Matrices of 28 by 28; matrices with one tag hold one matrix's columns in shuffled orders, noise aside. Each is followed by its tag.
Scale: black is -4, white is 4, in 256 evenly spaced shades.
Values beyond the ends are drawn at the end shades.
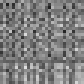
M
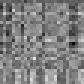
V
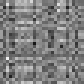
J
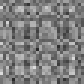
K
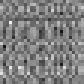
K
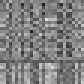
M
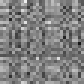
J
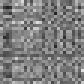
J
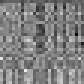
V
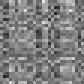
J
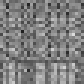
M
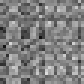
K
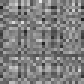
J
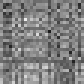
M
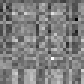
V
